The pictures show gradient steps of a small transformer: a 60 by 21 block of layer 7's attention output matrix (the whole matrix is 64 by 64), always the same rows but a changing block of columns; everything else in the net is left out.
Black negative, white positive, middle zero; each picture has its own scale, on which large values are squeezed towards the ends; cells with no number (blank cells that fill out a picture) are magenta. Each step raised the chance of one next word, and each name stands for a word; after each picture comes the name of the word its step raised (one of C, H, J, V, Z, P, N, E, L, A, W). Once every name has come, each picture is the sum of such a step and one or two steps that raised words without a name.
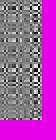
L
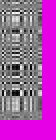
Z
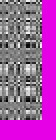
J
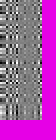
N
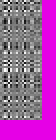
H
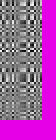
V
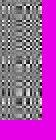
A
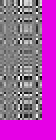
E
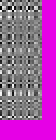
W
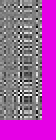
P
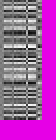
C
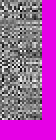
V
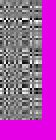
A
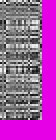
H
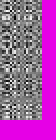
N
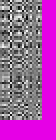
C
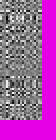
E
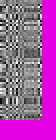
A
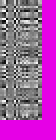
E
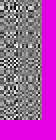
C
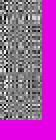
H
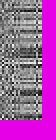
Z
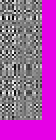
Z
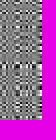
Z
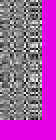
V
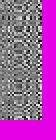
P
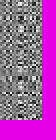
E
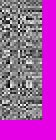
E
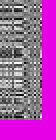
P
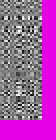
P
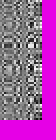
J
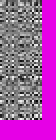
E
